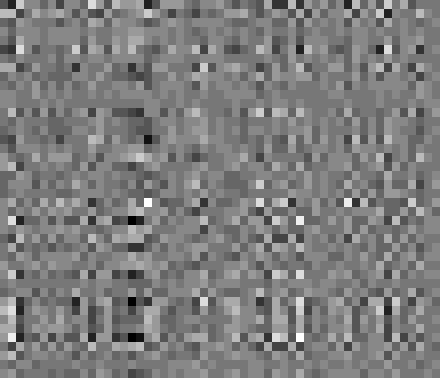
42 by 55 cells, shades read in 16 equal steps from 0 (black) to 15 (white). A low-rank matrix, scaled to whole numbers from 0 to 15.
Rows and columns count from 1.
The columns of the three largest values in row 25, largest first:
38, 2, 35
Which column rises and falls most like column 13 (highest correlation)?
22
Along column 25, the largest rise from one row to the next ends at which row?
9
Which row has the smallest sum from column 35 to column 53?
6
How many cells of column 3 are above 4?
33
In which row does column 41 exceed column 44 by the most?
1
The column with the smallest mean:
17
